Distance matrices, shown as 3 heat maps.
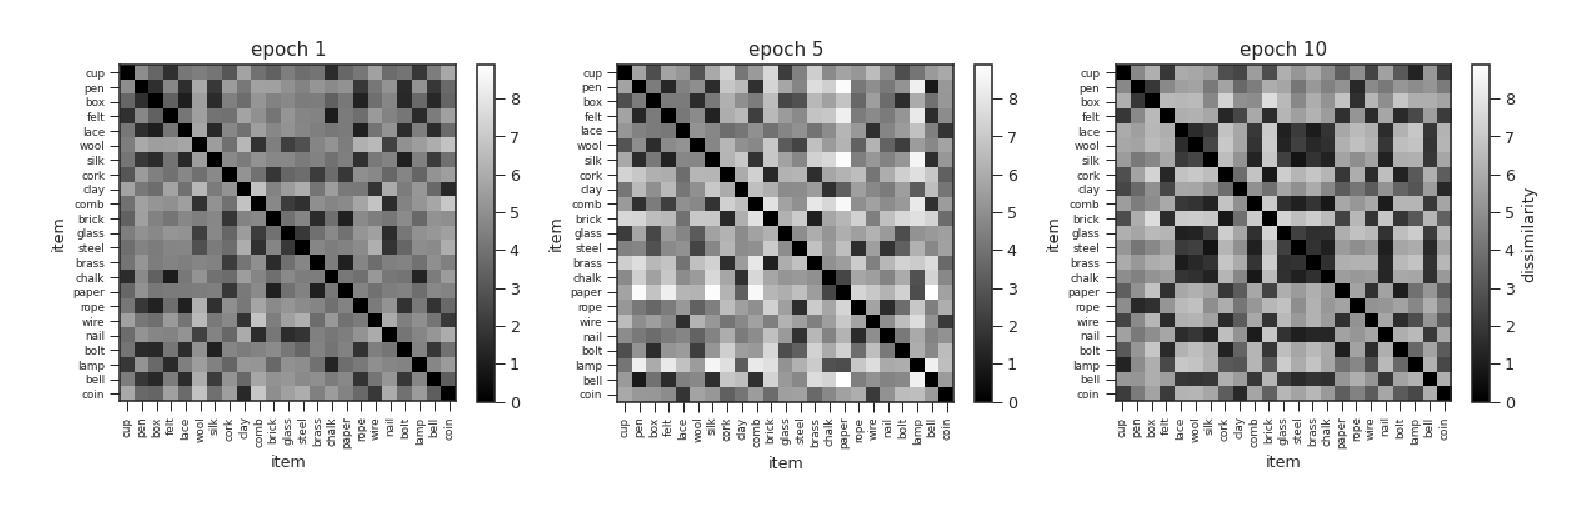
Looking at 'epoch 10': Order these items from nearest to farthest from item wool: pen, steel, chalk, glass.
glass, chalk, steel, pen
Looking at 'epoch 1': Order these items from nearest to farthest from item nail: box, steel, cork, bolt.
steel, cork, bolt, box
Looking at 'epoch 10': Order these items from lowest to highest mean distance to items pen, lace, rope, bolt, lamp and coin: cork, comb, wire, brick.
wire, cork, brick, comb
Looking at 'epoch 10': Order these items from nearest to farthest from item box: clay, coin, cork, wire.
clay, coin, wire, cork
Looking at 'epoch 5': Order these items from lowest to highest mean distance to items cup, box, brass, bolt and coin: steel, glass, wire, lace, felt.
glass, lace, steel, wire, felt
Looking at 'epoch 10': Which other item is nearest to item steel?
silk
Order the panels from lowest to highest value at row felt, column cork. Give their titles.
epoch 10, epoch 1, epoch 5
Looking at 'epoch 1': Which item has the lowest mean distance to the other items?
box
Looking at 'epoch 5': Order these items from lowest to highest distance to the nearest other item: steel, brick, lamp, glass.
brick, steel, glass, lamp
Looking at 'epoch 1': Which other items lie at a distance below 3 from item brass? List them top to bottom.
cork, brick, paper
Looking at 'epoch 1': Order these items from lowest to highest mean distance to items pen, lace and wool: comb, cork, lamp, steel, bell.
bell, steel, comb, cork, lamp
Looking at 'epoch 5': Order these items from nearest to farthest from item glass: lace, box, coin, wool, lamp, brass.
box, wool, lace, lamp, coin, brass
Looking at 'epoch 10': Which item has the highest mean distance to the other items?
box
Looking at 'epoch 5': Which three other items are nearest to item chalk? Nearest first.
clay, paper, lamp
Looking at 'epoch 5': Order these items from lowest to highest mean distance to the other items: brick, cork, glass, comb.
glass, comb, cork, brick
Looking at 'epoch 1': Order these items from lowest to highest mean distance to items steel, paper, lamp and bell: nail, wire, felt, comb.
felt, nail, comb, wire
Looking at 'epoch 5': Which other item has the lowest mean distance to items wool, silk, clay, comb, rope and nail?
steel
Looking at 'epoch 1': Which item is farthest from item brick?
pen
